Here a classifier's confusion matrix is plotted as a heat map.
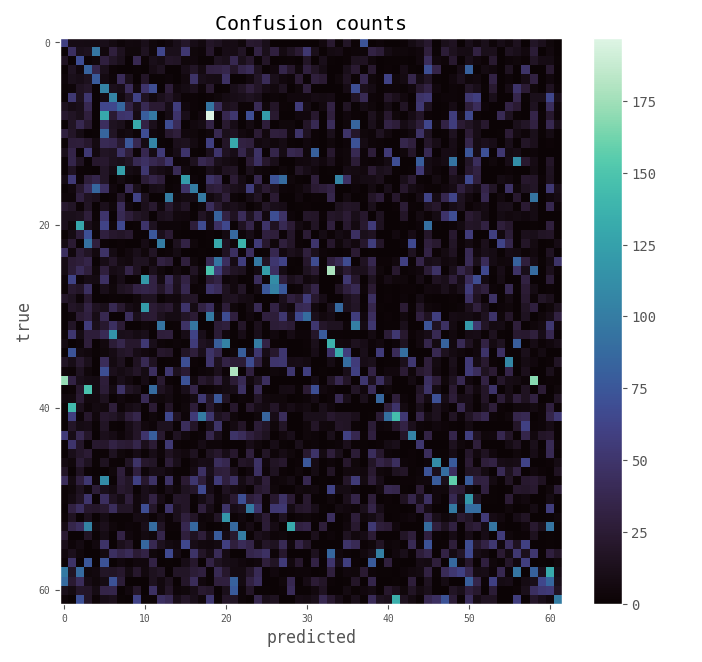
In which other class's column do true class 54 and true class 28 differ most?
22
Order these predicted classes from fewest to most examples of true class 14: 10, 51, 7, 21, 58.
58, 21, 51, 10, 7
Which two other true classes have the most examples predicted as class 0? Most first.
37, 58
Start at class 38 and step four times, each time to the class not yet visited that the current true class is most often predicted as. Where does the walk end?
19
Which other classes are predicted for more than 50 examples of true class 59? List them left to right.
0, 6, 21, 50, 53, 60
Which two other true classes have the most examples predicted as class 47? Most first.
33, 61
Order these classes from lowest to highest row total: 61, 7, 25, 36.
36, 7, 61, 25
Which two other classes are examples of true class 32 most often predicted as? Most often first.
6, 16
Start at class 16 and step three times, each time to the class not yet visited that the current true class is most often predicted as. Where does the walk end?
1
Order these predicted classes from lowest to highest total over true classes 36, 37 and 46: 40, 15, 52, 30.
40, 52, 15, 30
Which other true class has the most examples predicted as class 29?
30
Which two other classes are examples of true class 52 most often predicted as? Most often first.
20, 33
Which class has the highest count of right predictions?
48
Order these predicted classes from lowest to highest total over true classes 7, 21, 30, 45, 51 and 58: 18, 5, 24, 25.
25, 24, 5, 18
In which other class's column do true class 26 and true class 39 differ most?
10
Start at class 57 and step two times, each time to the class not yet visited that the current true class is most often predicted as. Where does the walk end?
5
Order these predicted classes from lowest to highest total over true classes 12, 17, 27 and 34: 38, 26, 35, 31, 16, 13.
16, 38, 35, 31, 13, 26
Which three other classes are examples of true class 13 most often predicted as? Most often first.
56, 48, 44
